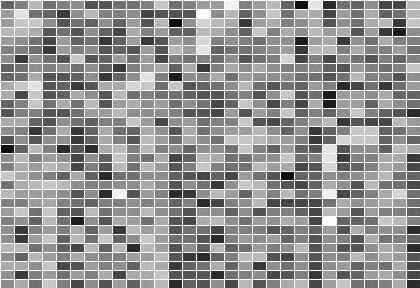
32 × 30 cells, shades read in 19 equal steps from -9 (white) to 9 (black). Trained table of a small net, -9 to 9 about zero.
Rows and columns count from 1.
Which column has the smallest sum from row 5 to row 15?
11
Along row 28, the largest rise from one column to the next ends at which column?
10
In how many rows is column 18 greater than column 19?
16
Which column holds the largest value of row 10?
25
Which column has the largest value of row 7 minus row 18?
24
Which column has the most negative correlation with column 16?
6
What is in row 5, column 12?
3
